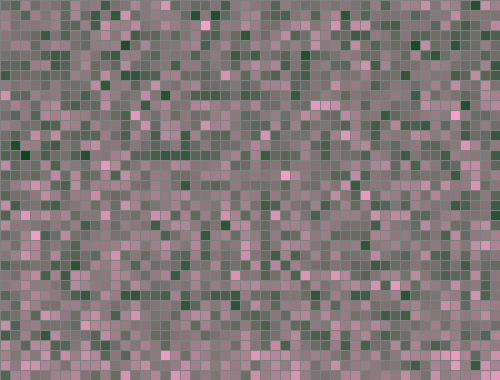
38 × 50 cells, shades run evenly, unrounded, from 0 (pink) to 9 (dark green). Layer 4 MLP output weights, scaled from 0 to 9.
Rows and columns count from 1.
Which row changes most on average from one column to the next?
28
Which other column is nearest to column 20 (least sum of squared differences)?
32
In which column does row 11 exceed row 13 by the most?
15
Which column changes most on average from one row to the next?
13
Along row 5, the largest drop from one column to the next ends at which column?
43
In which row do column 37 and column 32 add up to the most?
30
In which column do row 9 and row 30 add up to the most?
14
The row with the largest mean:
16
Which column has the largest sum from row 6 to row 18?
2
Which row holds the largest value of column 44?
6
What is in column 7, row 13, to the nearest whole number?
3
